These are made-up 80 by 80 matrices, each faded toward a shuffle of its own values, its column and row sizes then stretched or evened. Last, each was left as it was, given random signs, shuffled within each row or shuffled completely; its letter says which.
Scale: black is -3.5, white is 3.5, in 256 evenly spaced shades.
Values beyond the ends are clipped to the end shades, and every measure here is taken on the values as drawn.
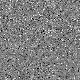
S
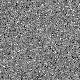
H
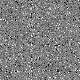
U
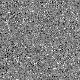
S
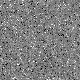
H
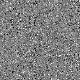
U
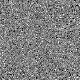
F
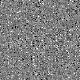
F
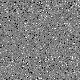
S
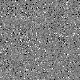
F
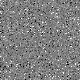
F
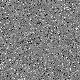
H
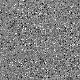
U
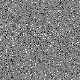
F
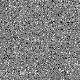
U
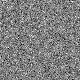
H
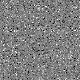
F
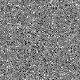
F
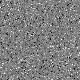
H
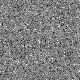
S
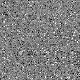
F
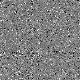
U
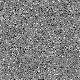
S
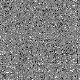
F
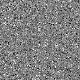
U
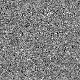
S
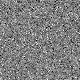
H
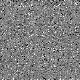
F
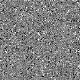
F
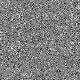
F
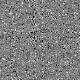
U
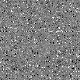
F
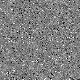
U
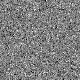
S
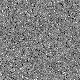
H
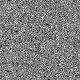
S
